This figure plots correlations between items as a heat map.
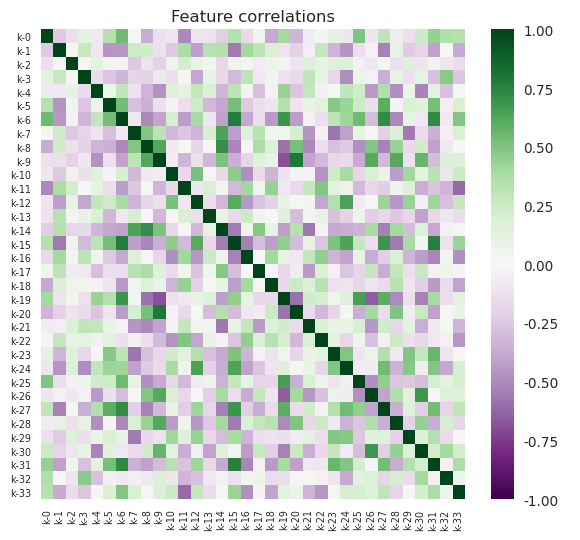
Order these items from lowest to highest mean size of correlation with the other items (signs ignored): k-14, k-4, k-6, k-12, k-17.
k-17, k-4, k-12, k-14, k-6
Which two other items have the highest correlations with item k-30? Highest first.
k-26, k-9
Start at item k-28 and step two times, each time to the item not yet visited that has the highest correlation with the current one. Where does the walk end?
k-20
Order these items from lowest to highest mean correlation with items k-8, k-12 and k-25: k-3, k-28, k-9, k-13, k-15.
k-3, k-28, k-13, k-9, k-15
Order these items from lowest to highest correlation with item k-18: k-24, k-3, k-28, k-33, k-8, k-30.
k-33, k-30, k-24, k-3, k-8, k-28
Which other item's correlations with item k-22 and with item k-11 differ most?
k-0
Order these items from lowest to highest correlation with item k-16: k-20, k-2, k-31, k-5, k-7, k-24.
k-31, k-24, k-5, k-20, k-2, k-7
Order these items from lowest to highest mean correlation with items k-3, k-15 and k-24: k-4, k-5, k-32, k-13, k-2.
k-13, k-32, k-2, k-4, k-5
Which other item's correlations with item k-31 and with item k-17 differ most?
k-15
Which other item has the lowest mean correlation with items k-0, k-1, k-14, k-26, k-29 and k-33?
k-21
